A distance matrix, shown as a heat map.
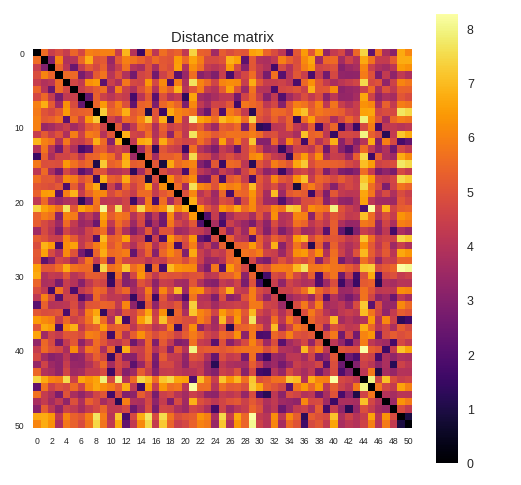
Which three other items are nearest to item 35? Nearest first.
18, 9, 4
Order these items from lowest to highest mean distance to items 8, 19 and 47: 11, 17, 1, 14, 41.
17, 11, 41, 14, 1
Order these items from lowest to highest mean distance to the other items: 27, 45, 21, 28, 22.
28, 22, 27, 45, 21
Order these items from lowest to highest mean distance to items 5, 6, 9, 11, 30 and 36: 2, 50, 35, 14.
35, 2, 50, 14
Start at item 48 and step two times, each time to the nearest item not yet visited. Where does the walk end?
24
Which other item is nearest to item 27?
7
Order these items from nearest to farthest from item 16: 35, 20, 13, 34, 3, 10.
13, 20, 3, 34, 10, 35
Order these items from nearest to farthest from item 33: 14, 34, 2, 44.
34, 14, 2, 44
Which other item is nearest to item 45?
14
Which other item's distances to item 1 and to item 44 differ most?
21
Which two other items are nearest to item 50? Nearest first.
49, 36
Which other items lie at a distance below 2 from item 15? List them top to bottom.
8, 17, 25, 29
